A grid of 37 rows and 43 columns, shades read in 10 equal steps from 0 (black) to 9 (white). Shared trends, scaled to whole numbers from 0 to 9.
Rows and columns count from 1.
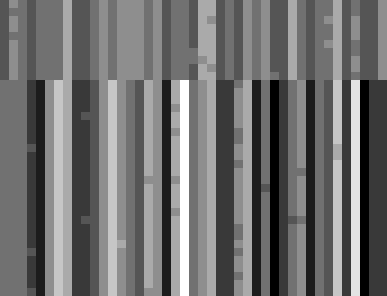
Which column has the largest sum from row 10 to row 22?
21
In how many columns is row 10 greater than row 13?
23
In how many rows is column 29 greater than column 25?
10
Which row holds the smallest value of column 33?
28
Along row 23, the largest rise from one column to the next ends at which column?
40
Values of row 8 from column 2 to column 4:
5 4 3
